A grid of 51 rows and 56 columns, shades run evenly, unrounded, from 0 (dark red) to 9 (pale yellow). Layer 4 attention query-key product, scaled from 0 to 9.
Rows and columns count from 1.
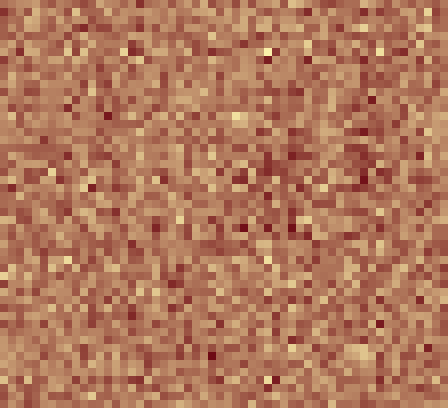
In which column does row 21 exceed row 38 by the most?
48
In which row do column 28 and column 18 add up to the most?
37
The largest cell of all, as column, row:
34, 7
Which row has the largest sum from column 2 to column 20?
47
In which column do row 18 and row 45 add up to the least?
27
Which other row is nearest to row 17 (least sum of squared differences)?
20
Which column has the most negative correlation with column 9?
10
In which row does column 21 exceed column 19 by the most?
15
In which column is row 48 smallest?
35
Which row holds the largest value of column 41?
24
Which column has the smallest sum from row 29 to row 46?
17
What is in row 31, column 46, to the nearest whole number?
6
